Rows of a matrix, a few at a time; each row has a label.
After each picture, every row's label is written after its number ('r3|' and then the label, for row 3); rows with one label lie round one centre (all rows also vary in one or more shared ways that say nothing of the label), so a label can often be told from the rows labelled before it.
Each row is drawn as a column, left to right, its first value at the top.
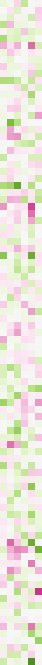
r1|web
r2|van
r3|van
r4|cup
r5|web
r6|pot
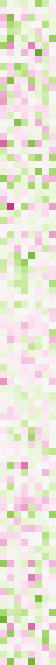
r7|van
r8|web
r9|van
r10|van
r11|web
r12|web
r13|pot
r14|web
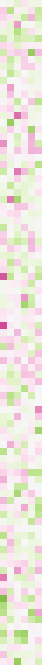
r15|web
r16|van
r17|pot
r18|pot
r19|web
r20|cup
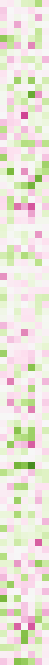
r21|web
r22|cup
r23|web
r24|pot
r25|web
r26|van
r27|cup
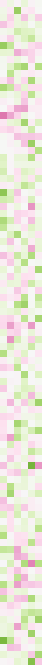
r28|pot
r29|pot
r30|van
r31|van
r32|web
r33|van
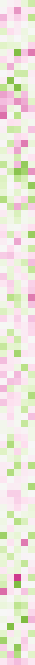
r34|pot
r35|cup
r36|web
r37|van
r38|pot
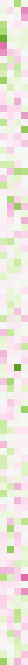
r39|van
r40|pot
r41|van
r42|web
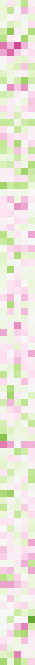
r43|van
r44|van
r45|web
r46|web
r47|van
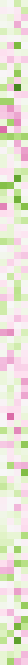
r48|pot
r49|pot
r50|pot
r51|cup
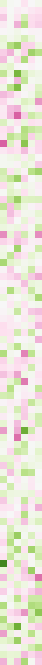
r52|van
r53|pot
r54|pot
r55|cup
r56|web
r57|web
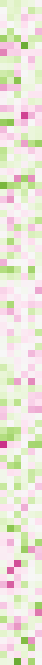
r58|van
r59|van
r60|web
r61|pot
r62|cup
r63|cup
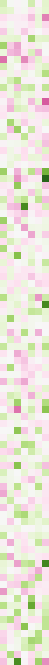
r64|cup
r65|van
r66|web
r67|cup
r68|web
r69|pot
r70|van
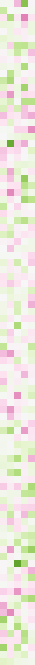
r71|cup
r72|cup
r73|cup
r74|pot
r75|pot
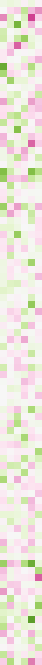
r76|van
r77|web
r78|web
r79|cup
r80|van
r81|web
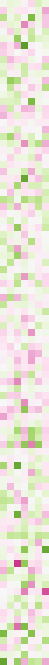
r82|pot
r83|cup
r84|web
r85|pot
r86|pot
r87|cup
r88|pot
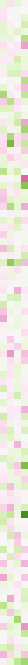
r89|web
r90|cup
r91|van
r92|web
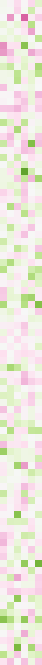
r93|van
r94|van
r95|web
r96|van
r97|cup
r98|van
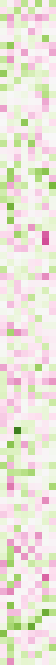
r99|pot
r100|cup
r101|cup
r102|van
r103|cup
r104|van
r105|web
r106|web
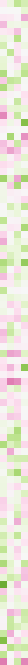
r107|pot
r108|cup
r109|cup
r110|van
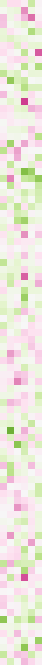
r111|van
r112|cup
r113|cup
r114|web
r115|van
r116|pot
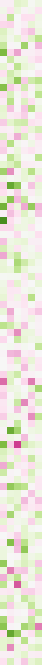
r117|cup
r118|pot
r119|van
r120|pot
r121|cup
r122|web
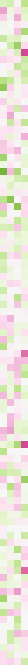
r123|web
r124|pot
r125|cup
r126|van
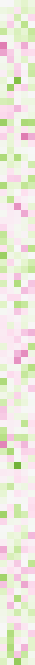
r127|van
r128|pot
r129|web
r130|van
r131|van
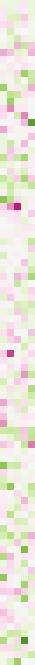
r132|pot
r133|pot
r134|web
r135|pot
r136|van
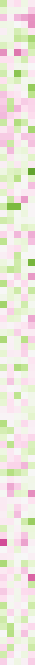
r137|van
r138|cup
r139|van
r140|van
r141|web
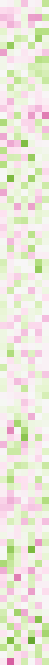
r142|van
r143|pot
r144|web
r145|cup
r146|pot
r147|van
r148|pot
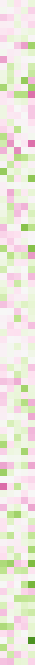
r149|cup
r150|van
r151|web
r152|web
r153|pot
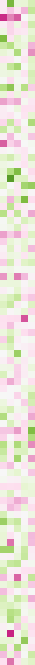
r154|web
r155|van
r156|web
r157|pot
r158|van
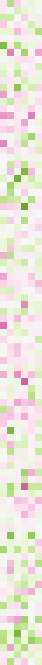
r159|pot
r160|pot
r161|pot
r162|cup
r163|pot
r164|van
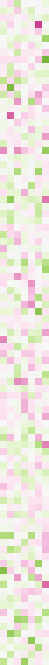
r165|cup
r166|pot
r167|web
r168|cup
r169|pot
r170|cup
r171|van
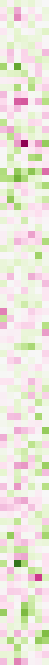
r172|van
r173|pot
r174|van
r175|van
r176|web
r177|web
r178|pot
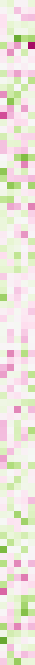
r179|pot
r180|pot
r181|web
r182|web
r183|web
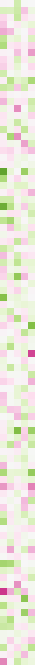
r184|cup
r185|cup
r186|van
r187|web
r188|cup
